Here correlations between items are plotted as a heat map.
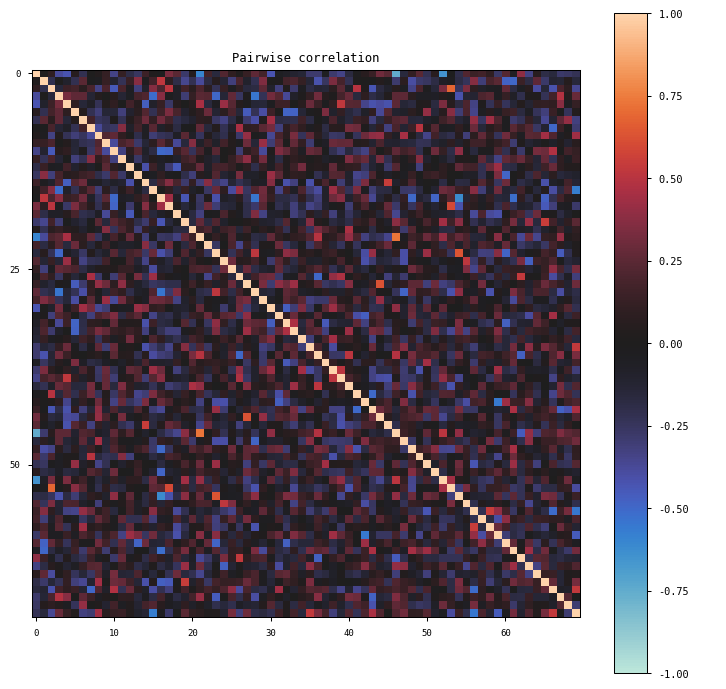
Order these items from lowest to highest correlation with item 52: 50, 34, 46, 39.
34, 50, 39, 46
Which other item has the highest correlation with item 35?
69
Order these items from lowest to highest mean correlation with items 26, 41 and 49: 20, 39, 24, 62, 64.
64, 20, 24, 39, 62
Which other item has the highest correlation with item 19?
65
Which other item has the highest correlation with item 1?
16
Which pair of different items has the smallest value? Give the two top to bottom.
0, 46
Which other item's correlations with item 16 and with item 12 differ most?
54
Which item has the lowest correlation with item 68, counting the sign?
43
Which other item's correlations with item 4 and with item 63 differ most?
24
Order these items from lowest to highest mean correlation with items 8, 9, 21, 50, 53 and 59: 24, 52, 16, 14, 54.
14, 16, 24, 54, 52
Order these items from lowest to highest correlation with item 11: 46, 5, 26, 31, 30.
5, 31, 30, 46, 26
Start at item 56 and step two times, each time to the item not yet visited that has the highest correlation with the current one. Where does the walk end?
6
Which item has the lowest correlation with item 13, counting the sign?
60
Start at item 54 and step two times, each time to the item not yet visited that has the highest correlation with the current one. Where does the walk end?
28
